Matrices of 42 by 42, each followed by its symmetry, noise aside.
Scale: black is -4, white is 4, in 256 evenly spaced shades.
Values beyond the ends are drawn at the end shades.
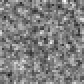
symmetric across the other diagonal.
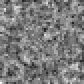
symmetric across the other diagonal.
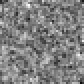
symmetric across the other diagonal.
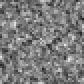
same after a half turn.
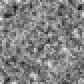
symmetric.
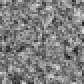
antisymmetric.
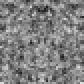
mirrored left to right.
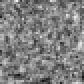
antisymmetric.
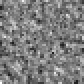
symmetric across the other diagonal.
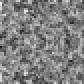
mirrored top to bottom.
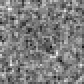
symmetric.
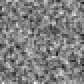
antisymmetric.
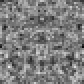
mirrored left to right.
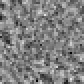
symmetric across the other diagonal.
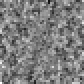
same after a half turn.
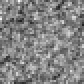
symmetric.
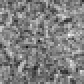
antisymmetric.
